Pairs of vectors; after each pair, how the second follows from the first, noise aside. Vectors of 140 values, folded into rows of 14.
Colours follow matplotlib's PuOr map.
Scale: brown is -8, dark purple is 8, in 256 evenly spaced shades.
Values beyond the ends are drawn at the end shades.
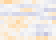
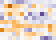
reversed, negated, scaled up.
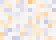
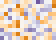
reversed, scaled up.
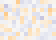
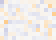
wrapped around, partly zeroed.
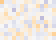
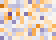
reversed, scaled up.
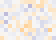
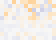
wrapped around, partly zeroed.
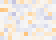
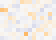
partly zeroed.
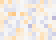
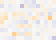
wrapped around, partly zeroed.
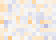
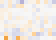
wrapped around, partly zeroed.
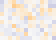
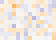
sign-scrambled.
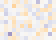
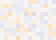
reversed, negated, shrunk.
